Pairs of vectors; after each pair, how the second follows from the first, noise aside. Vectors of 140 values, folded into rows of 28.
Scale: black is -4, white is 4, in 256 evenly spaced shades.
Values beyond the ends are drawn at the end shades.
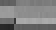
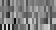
sign-scrambled.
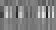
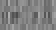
reversed, negated, shrunk.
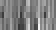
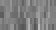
shrunk.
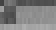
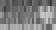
reversed, negated.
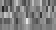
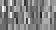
sign-scrambled.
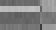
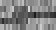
wrapped around, negated.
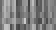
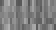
shrunk.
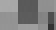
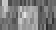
reversed, negated.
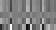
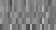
shrunk.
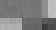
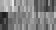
reversed, negated.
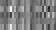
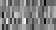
reversed, negated.
